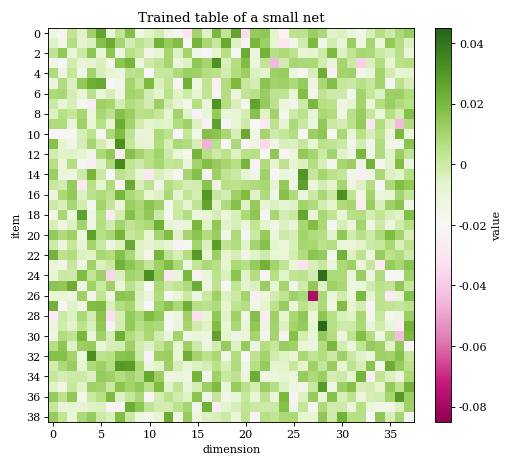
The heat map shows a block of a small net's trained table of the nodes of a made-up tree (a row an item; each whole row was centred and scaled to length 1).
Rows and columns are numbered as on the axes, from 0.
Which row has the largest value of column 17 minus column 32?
3
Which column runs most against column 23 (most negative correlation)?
15
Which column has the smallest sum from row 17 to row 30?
6
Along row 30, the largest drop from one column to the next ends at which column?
36
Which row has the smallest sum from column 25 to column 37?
26
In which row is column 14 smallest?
0
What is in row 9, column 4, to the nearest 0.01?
-0.01
